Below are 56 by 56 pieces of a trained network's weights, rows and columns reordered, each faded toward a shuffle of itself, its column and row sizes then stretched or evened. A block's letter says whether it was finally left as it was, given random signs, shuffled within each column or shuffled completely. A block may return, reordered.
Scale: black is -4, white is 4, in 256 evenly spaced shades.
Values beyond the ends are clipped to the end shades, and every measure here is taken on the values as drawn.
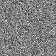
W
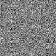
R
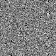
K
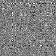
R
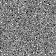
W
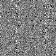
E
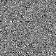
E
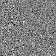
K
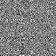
R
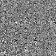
E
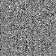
K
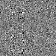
E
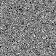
W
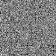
E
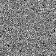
E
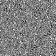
K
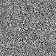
E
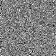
K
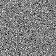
W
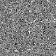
E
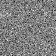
W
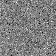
W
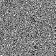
K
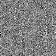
K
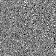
K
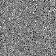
K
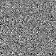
E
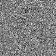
K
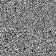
E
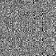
R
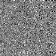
E
